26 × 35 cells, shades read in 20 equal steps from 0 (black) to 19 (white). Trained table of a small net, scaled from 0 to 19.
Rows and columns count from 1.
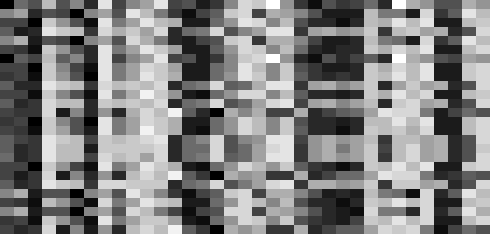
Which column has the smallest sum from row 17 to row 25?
3
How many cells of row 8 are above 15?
6
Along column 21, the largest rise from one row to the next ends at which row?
21
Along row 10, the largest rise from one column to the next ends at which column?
4
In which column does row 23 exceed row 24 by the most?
30
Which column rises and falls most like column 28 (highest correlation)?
13
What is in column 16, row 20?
0
